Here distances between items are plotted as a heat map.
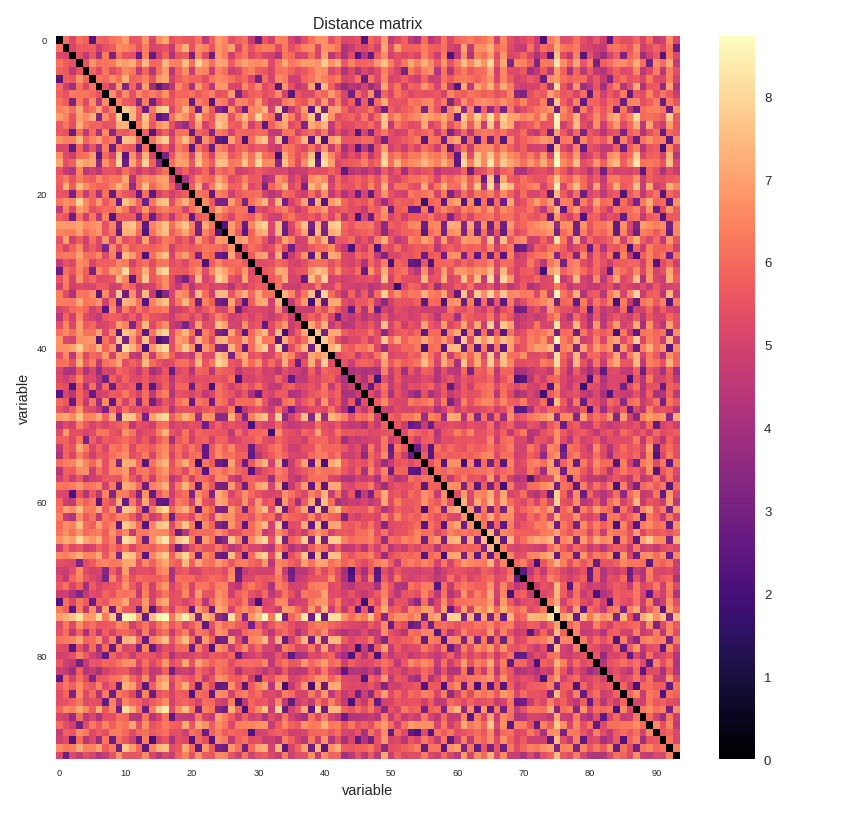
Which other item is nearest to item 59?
2
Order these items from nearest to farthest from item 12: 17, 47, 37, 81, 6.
47, 6, 17, 81, 37
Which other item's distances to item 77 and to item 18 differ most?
71
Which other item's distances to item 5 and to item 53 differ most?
76
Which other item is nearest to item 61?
55
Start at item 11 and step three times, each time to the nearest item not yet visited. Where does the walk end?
19
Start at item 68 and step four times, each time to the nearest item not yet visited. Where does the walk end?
3
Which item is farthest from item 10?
75
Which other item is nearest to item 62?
88
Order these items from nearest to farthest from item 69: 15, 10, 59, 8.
59, 8, 15, 10
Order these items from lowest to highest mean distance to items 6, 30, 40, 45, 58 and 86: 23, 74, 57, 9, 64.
9, 23, 57, 74, 64
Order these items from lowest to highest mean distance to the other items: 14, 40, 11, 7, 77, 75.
14, 77, 7, 40, 11, 75
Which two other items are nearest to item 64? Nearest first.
18, 66
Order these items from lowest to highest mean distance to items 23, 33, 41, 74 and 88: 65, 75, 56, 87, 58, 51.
51, 56, 58, 87, 65, 75
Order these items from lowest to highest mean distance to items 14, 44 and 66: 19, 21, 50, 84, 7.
50, 7, 19, 84, 21
